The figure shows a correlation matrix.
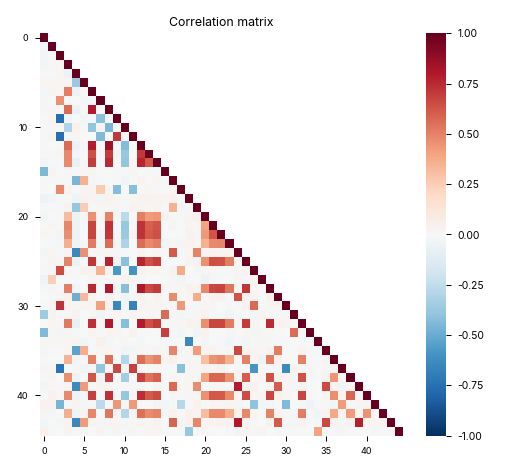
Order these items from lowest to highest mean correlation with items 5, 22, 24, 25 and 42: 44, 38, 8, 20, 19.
44, 19, 20, 38, 8
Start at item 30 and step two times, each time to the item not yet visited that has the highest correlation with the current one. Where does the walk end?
26
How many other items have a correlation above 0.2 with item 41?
3
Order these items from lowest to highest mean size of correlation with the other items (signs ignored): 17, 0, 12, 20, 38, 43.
0, 17, 43, 20, 38, 12
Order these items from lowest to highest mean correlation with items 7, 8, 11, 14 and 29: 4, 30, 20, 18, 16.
4, 30, 18, 16, 20
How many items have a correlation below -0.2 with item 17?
4
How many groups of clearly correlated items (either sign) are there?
6
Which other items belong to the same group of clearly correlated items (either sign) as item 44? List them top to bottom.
18, 34
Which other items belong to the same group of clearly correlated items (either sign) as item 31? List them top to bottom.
0, 15, 33
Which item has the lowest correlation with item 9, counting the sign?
2
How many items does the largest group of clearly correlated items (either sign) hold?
18
